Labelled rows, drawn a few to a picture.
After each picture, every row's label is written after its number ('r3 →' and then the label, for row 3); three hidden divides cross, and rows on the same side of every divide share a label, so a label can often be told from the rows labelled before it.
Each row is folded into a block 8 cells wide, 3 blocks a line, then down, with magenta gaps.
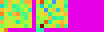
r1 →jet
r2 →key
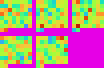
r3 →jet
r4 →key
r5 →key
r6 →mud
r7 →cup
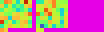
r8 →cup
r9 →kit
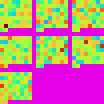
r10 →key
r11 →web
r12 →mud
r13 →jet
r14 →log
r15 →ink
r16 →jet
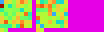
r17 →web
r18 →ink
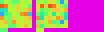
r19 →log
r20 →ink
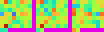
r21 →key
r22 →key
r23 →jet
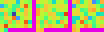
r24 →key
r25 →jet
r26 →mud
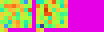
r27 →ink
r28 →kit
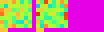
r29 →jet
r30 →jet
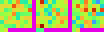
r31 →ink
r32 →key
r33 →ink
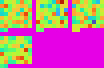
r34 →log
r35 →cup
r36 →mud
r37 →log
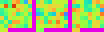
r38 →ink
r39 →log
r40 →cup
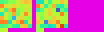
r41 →web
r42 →web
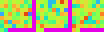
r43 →log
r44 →cup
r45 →mud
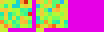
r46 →cup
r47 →mud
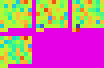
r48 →cup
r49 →kit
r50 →kit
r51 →cup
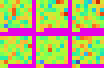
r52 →kit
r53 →cup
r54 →cup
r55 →mud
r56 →kit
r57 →kit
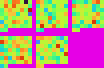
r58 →ink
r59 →key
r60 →web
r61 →log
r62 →mud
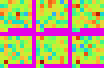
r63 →jet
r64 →ink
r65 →log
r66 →key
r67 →key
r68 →key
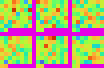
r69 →ink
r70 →mud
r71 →web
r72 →kit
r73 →kit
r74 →web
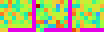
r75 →jet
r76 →web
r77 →jet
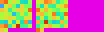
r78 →mud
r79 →jet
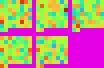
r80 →web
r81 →ink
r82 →log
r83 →jet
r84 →jet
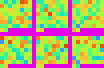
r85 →web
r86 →kit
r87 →kit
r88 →mud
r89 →mud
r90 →ink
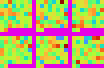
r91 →jet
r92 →cup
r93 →mud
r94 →ink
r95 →ink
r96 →cup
